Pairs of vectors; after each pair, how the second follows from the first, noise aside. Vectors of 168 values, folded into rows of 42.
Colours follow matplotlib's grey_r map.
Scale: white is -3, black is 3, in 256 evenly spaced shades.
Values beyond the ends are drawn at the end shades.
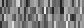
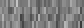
reversed, shrunk.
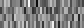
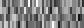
sign-scrambled.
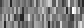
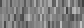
shrunk.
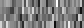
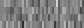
shrunk.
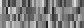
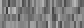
shrunk.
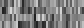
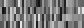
sign-scrambled.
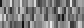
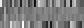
negated, partly zeroed.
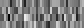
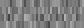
shrunk.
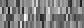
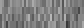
wrapped around, negated, shrunk.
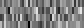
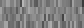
wrapped around, shrunk.
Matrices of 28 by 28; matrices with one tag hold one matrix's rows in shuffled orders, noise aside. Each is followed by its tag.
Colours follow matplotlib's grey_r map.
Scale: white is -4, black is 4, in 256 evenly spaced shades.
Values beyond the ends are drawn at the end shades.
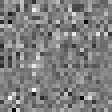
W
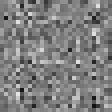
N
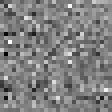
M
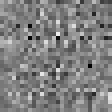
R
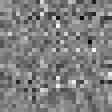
R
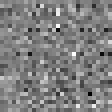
R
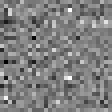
M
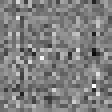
N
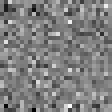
M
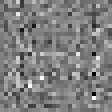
N
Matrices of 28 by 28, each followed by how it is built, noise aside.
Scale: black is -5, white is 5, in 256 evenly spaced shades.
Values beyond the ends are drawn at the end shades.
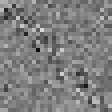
banded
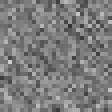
Toeplitz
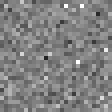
sparse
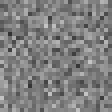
blocks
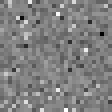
sparse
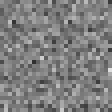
repeating columns
